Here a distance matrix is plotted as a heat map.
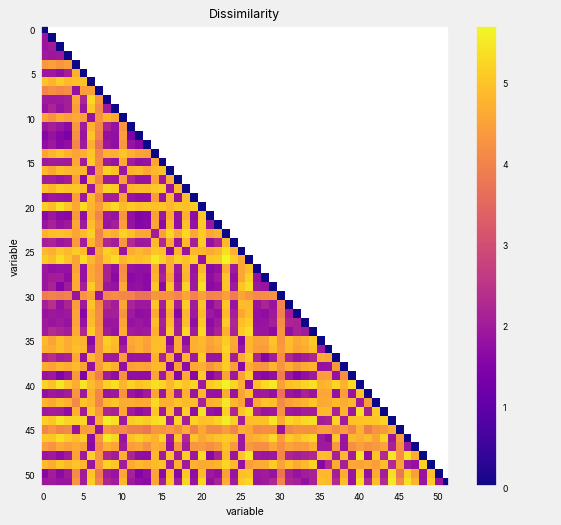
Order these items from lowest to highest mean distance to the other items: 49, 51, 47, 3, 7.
3, 51, 47, 7, 49
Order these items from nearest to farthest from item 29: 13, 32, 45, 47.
13, 32, 45, 47
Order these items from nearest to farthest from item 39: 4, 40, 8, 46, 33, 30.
33, 8, 30, 4, 46, 40
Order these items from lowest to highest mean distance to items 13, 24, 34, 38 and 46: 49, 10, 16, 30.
10, 16, 49, 30
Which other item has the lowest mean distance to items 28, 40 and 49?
47
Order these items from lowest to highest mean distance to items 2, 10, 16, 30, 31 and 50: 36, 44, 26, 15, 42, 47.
15, 47, 36, 44, 42, 26
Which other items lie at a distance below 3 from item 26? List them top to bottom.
20, 40, 42
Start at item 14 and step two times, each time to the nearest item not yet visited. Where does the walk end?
7
